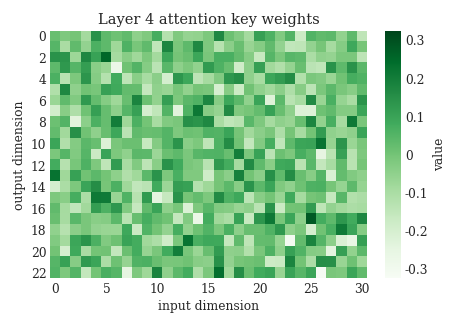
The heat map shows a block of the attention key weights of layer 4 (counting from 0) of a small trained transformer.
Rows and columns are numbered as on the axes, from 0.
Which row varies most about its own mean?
19
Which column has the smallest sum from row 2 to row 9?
10
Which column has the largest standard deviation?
25
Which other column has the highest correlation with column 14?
7
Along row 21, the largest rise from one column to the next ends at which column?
23
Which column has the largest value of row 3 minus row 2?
20
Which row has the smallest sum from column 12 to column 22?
5
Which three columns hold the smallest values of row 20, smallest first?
27, 1, 6
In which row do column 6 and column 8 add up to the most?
8
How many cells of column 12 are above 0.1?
5
